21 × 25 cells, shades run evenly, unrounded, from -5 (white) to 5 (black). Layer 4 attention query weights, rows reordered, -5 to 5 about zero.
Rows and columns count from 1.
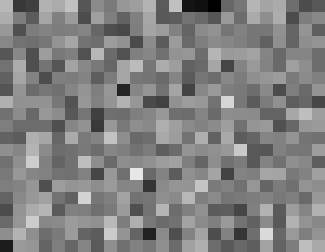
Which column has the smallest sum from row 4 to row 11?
14
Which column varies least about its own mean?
5
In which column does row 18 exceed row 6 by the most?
11
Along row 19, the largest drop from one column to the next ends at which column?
23
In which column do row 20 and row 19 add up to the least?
9
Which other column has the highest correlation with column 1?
22
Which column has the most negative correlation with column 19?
21
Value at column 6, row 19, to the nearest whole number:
-1
